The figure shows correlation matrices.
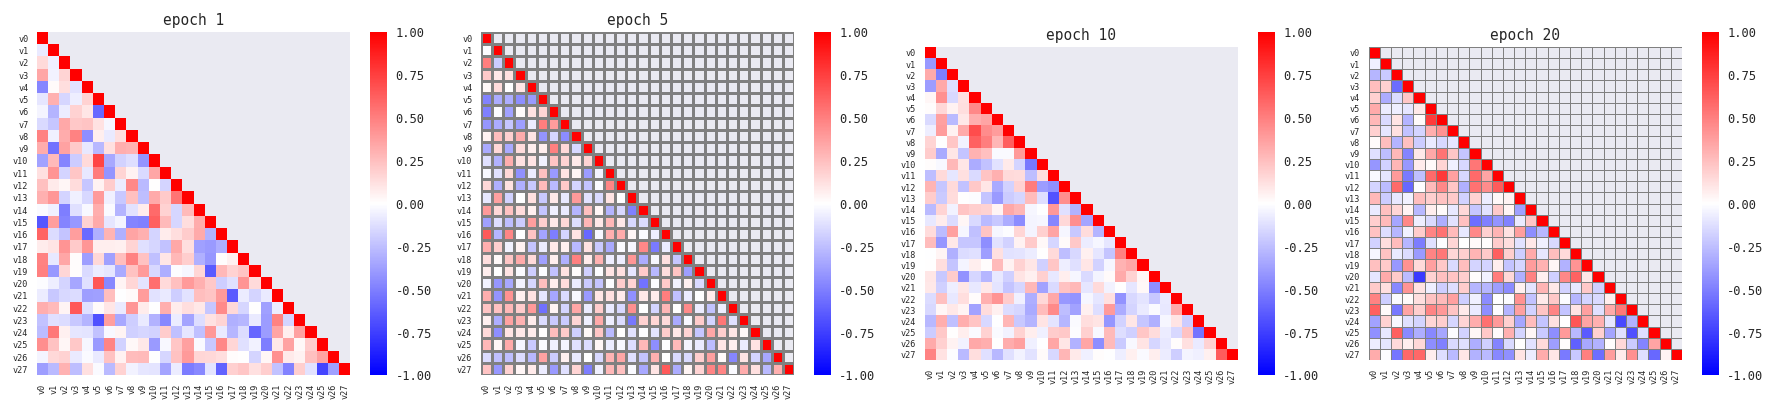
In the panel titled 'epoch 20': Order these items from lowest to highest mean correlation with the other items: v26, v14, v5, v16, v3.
v26, v3, v14, v16, v5
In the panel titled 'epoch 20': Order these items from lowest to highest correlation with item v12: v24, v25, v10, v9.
v24, v25, v10, v9
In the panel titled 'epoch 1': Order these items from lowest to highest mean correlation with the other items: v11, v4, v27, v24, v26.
v27, v4, v24, v11, v26
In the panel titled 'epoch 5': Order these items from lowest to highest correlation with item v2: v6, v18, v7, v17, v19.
v6, v7, v17, v19, v18
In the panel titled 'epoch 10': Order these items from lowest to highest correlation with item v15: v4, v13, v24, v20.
v4, v20, v24, v13
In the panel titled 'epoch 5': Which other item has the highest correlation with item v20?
v27
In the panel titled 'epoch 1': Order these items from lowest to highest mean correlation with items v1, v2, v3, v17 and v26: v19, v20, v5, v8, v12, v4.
v20, v19, v5, v4, v12, v8
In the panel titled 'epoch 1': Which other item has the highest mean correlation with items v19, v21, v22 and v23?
v16
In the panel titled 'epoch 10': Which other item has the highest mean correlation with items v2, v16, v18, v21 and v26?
v0
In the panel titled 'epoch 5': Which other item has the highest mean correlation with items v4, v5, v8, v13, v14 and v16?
v22
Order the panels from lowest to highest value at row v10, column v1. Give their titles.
epoch 5, epoch 20, epoch 10, epoch 1
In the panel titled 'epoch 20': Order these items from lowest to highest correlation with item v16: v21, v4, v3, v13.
v3, v21, v4, v13
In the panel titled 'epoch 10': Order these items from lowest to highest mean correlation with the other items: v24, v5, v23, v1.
v24, v23, v1, v5
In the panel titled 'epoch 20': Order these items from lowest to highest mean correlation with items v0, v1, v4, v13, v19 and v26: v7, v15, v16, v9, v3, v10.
v10, v9, v7, v16, v15, v3
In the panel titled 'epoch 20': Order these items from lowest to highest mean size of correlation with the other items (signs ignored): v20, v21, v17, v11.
v17, v21, v20, v11
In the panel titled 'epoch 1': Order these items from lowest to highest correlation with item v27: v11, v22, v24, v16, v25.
v25, v16, v22, v11, v24
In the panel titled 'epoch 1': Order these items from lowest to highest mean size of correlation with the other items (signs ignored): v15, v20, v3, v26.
v26, v3, v20, v15
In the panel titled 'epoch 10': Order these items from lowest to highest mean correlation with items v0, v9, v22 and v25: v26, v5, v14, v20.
v14, v20, v26, v5
